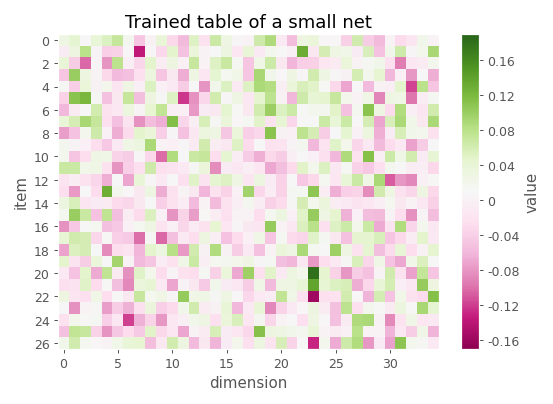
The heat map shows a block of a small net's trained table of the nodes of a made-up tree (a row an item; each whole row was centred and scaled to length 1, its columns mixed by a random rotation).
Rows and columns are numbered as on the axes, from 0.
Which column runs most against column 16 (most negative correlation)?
33
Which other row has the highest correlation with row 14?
11
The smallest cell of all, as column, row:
23, 22
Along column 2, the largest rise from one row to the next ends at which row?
3
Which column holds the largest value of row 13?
4
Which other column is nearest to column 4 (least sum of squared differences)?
17
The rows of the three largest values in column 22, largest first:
1, 18, 8
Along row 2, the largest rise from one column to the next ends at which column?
5
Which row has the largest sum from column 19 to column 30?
6
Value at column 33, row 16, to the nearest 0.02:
0.02
